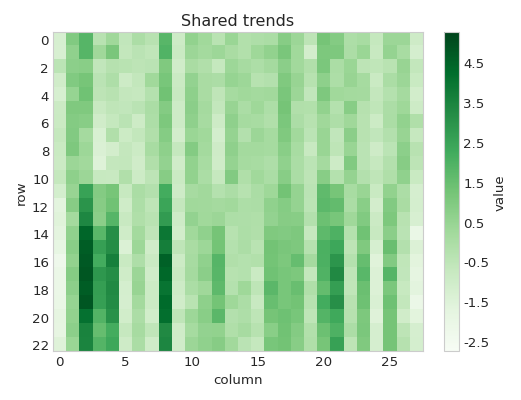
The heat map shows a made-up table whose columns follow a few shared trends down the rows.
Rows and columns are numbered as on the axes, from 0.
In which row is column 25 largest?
17
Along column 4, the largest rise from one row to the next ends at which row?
11
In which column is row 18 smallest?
0
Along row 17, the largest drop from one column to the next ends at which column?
9
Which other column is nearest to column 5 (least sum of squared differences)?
24
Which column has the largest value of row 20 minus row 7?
2
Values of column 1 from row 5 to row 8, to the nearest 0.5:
1 1 1 1
